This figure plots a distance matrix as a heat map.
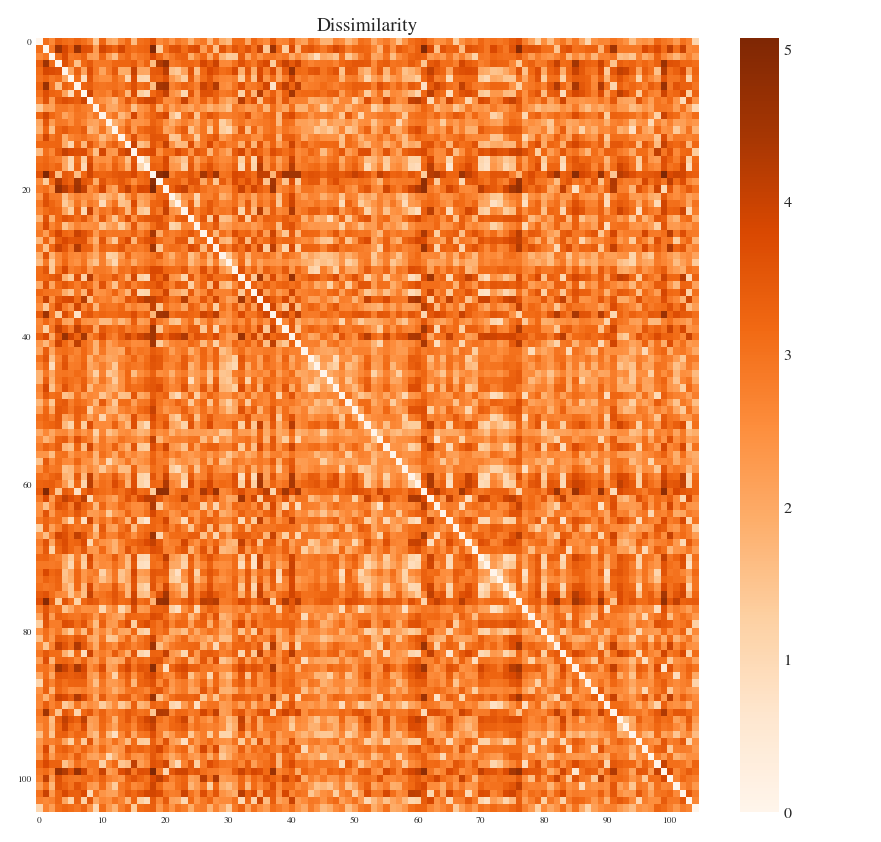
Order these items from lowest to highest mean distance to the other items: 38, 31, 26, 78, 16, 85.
38, 16, 78, 31, 26, 85
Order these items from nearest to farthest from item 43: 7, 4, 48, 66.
48, 66, 7, 4
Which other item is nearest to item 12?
94
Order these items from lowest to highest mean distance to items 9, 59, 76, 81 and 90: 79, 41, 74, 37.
74, 41, 79, 37
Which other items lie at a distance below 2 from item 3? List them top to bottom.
6, 18, 37, 61, 76, 91
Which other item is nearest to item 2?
44
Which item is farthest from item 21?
40
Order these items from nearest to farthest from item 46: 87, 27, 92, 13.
27, 92, 87, 13
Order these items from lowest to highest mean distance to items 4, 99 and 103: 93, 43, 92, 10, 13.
13, 10, 43, 93, 92
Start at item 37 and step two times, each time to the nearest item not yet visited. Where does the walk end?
61
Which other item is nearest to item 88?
96
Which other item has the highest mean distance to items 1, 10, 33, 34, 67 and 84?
18
